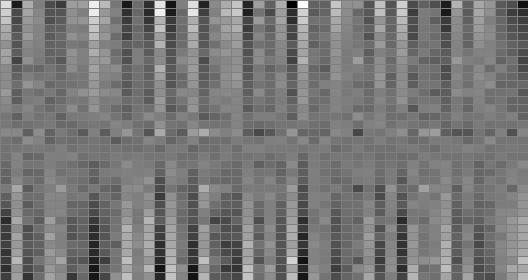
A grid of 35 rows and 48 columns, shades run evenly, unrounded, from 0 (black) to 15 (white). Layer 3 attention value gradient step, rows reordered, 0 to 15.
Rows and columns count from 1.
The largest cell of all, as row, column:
1, 28
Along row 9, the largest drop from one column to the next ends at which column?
16
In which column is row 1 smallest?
27
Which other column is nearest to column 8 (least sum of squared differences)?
24
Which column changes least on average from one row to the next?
32
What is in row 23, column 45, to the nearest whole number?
7
